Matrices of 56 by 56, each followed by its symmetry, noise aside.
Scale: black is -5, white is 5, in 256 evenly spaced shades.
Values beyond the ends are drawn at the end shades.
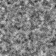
antisymmetric.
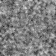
antisymmetric.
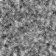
no symmetry.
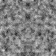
mirrored left to right.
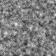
no symmetry.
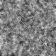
no symmetry.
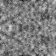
mirrored top to bottom.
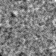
antisymmetric.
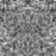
mirrored left to right.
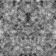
mirrored left to right.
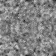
mirrored top to bottom.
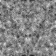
mirrored left to right.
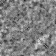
symmetric.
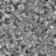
antisymmetric.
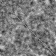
symmetric.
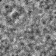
symmetric.
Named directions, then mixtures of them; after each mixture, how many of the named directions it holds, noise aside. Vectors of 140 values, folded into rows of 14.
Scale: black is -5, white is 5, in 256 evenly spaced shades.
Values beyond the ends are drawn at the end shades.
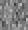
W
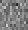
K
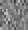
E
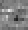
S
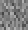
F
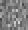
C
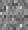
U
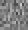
four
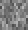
two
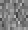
three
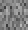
three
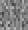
one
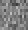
three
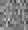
two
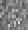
one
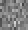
two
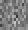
three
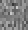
four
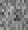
three
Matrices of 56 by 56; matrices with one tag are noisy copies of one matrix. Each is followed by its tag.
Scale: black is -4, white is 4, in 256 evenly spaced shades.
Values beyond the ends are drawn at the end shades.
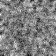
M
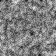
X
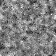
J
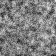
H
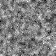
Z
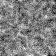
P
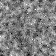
M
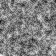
Z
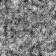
X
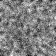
M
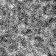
P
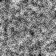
X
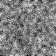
M
